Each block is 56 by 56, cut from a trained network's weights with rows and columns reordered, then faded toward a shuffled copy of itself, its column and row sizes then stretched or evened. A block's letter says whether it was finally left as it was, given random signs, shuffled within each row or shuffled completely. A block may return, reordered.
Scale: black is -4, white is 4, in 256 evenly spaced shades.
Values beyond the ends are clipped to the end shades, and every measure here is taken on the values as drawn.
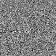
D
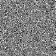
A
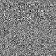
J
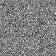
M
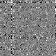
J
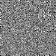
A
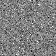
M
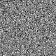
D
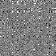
J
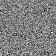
D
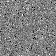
M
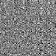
J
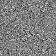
D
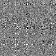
A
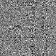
A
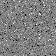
M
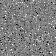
M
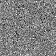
M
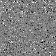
D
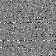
D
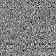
J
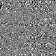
J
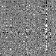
J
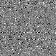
D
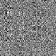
J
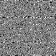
D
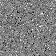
M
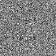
A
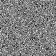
M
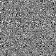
A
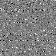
D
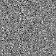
A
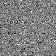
D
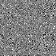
A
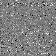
D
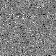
D
